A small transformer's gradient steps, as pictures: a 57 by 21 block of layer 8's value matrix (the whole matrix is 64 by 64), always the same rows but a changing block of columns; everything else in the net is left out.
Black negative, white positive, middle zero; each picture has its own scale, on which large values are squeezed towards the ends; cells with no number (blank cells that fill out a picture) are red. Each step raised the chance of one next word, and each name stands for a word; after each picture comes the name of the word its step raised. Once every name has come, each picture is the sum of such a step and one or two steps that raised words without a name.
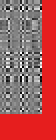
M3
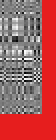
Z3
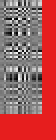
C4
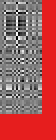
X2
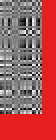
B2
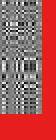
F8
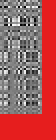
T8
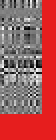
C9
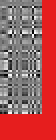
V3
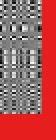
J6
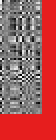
Z3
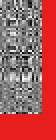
C4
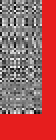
Z3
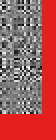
Z3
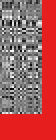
F8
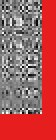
B2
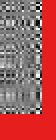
V3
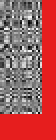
C9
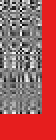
C4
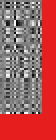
V3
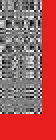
J6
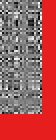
X2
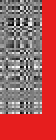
F8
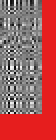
Z3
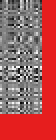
Z3
